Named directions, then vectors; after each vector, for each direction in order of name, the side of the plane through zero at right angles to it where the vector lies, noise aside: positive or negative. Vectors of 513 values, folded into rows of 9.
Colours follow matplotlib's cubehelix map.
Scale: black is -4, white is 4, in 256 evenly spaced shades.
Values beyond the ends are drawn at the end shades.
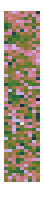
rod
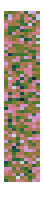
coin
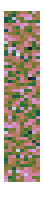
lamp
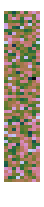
positive, positive, negative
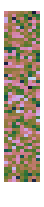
negative, negative, negative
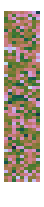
positive, positive, positive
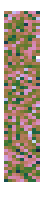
positive, negative, positive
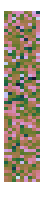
positive, positive, positive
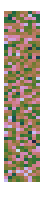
negative, positive, negative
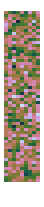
positive, negative, negative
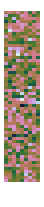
negative, positive, positive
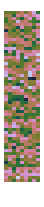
positive, positive, positive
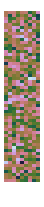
negative, negative, negative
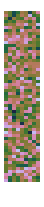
negative, positive, negative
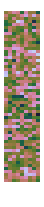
negative, positive, positive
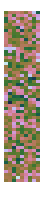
positive, positive, positive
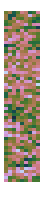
negative, positive, negative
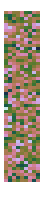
negative, positive, negative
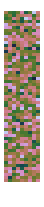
positive, positive, negative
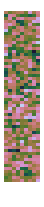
positive, negative, negative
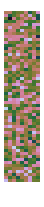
negative, positive, negative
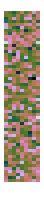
positive, positive, negative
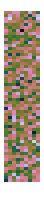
positive, negative, positive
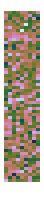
negative, positive, negative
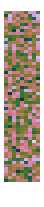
positive, negative, positive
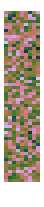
negative, positive, negative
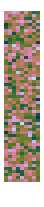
negative, negative, positive
